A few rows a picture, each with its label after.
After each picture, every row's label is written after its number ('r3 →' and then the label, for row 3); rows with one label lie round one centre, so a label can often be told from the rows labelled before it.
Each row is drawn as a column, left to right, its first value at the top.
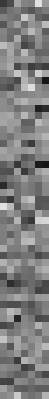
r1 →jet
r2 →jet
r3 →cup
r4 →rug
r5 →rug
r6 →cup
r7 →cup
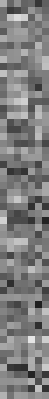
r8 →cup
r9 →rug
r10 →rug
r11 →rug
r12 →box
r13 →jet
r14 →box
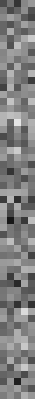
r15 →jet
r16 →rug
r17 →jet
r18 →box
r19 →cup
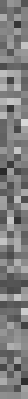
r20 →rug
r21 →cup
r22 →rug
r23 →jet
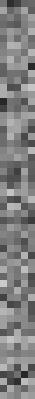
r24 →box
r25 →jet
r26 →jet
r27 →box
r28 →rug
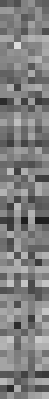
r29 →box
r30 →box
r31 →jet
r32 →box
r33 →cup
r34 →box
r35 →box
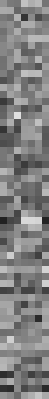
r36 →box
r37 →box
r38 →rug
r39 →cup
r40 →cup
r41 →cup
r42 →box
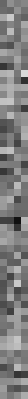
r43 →rug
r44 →rug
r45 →box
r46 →cup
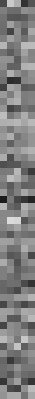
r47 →jet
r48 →cup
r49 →cup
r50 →jet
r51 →jet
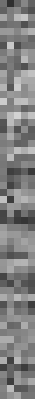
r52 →rug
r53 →jet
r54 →rug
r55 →rug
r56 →rug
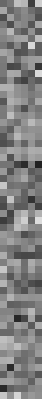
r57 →box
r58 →rug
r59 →cup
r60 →cup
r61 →jet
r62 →cup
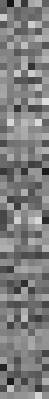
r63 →rug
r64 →jet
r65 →cup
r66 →jet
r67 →cup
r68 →cup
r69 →rug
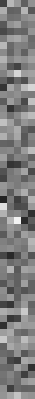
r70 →jet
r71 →cup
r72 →cup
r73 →box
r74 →rug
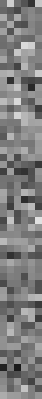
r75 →rug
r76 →cup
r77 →rug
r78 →jet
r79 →jet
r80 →cup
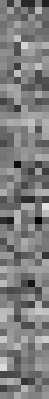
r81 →box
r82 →box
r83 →cup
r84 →jet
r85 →jet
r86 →box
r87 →jet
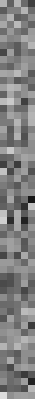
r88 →cup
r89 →rug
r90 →cup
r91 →box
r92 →jet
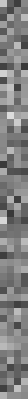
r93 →cup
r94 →rug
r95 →jet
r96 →rug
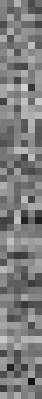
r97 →box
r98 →rug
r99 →cup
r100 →rug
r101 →jet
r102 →rug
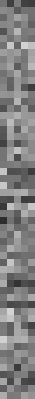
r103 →box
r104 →jet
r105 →rug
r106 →jet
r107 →jet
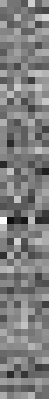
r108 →cup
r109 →box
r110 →rug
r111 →box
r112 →cup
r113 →rug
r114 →rug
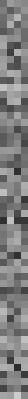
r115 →box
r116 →cup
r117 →rug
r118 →box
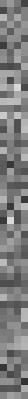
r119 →rug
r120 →cup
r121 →rug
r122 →jet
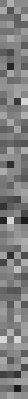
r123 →box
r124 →cup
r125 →box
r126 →rug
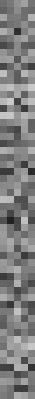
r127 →rug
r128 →rug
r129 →box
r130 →cup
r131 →rug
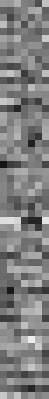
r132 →cup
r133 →cup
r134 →cup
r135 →box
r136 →box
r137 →box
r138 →cup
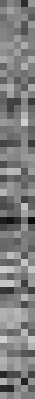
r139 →box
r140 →box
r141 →box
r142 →jet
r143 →box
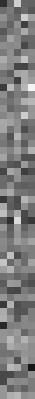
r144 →jet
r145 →box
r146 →cup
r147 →rug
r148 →rug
